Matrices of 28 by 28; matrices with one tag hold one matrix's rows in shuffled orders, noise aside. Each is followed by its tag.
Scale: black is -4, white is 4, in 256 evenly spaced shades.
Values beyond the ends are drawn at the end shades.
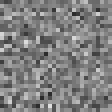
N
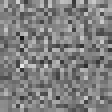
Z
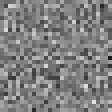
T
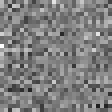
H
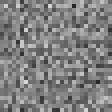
Z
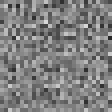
T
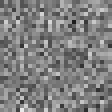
Z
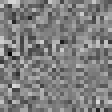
H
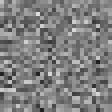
N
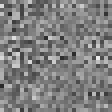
H
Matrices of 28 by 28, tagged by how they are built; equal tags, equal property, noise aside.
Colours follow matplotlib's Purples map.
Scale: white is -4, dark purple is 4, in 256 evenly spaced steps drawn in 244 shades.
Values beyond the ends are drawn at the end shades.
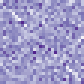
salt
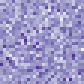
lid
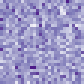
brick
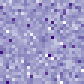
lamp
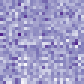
brick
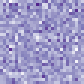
brick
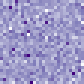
lamp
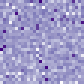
lamp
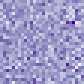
brick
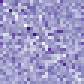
salt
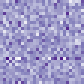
brick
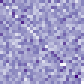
salt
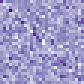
salt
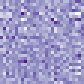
brick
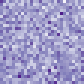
lid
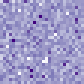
lamp
